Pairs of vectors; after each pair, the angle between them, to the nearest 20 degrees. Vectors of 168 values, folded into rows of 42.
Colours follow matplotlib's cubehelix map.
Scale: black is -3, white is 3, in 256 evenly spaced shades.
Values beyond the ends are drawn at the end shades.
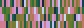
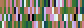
80 degrees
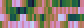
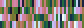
60 degrees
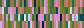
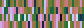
20 degrees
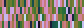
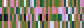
140 degrees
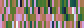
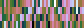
100 degrees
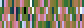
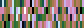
160 degrees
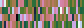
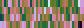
120 degrees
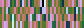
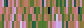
80 degrees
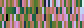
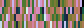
140 degrees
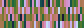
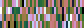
80 degrees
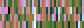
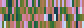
80 degrees
